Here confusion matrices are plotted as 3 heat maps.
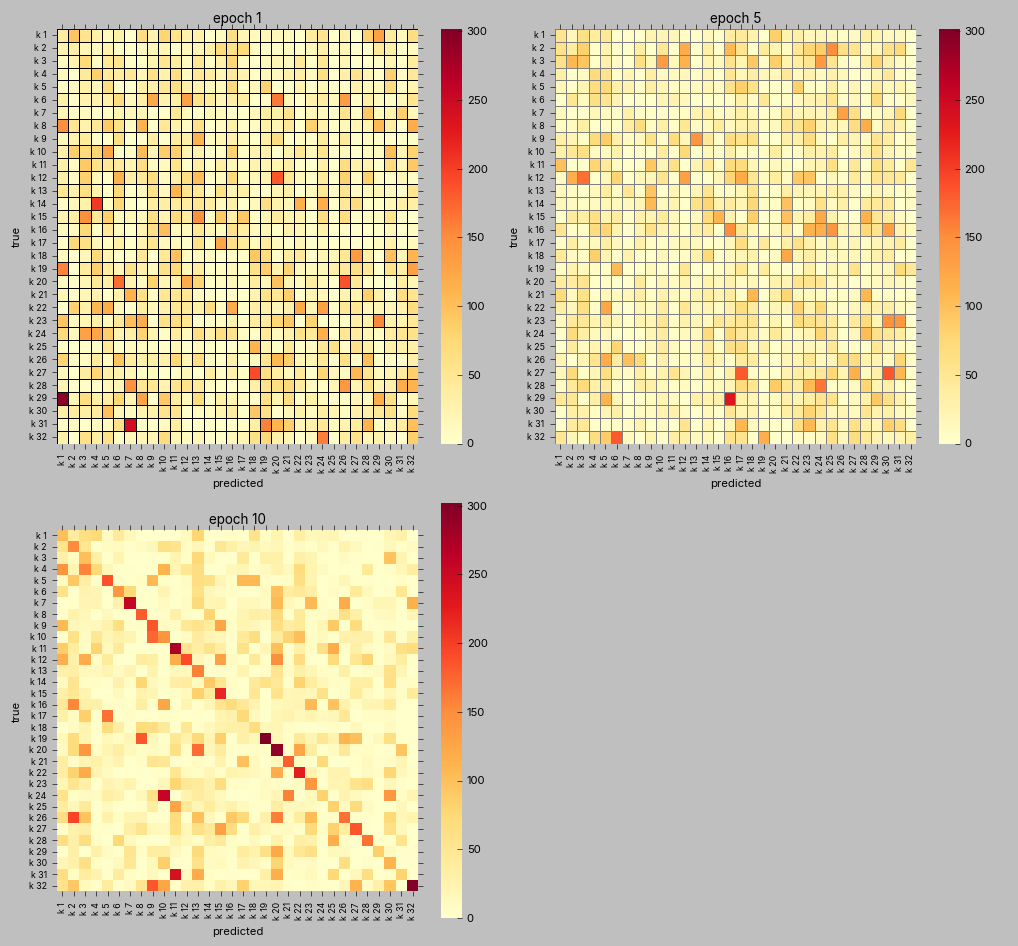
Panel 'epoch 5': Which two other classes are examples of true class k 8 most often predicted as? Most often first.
k 28, k 23
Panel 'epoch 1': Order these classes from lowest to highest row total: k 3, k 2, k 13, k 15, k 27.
k 2, k 3, k 13, k 27, k 15
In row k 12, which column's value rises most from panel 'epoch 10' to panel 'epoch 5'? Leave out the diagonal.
k 17
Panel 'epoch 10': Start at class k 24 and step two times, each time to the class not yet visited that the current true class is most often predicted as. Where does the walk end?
k 9
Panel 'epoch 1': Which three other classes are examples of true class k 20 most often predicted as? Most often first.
k 26, k 6, k 12
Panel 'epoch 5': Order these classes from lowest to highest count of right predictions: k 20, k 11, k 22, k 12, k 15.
k 20, k 11, k 22, k 15, k 12
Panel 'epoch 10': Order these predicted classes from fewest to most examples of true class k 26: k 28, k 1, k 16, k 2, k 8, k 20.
k 28, k 8, k 1, k 16, k 20, k 2
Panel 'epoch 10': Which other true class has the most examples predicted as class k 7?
k 6
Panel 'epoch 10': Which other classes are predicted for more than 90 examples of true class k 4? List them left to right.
k 1, k 3, k 10
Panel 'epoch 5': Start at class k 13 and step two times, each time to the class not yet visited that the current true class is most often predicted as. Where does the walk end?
k 5
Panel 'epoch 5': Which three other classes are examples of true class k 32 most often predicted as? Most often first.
k 6, k 19, k 5
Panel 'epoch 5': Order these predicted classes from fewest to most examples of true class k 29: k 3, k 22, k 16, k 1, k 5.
k 3, k 22, k 1, k 5, k 16
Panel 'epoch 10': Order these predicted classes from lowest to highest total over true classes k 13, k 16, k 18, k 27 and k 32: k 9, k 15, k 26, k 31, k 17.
k 31, k 26, k 17, k 15, k 9
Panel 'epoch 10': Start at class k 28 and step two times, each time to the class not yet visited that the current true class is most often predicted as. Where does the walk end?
k 11
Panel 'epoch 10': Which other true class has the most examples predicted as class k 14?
k 8
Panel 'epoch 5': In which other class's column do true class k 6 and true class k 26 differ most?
k 7
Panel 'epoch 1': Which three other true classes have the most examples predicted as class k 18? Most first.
k 27, k 25, k 30
